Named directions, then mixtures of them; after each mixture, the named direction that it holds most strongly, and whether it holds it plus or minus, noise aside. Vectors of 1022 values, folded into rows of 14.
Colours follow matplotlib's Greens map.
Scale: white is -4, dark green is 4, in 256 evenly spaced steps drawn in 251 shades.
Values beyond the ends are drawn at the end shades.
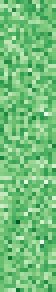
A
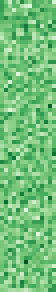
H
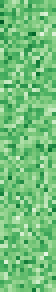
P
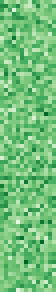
A, minus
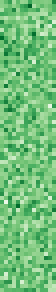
H, minus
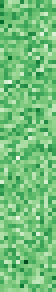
P, plus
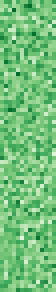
H, minus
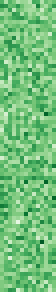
A, minus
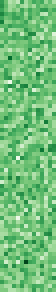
P, plus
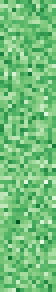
A, plus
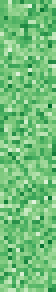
H, plus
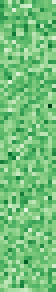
H, plus
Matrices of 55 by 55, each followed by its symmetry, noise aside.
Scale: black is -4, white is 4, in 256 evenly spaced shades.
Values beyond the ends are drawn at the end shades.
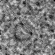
symmetric across the other diagonal.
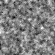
no symmetry.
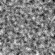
antisymmetric.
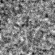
no symmetry.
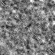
symmetric across the other diagonal.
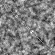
symmetric.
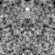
mirrored left to right.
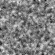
no symmetry.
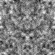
mirrored left to right.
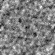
same after a half turn.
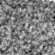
no symmetry.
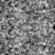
mirrored top to bottom.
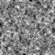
same after a half turn.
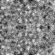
mirrored top to bottom.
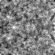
mirrored top to bottom.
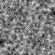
same after a half turn.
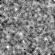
symmetric across the other diagonal.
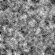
symmetric across the other diagonal.
